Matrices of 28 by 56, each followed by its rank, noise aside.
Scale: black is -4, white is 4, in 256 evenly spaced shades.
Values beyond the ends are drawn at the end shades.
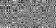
three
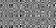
three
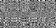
four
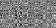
four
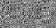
three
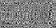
four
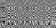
two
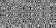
five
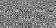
three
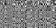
four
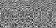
five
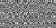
three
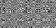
five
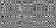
two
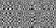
two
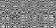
three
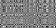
three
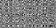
four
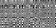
two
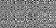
four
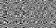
five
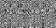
four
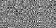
five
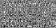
four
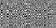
three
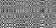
two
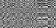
two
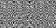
four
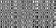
two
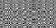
two
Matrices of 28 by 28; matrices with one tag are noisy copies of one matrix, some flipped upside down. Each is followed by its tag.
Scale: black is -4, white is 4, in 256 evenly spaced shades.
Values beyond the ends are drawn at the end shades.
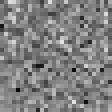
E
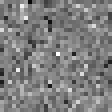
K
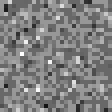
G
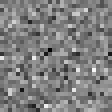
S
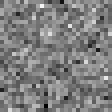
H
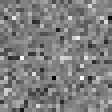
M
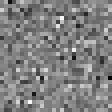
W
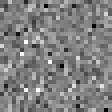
G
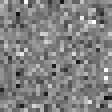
H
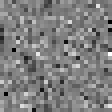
K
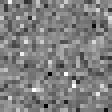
G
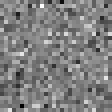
H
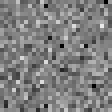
G
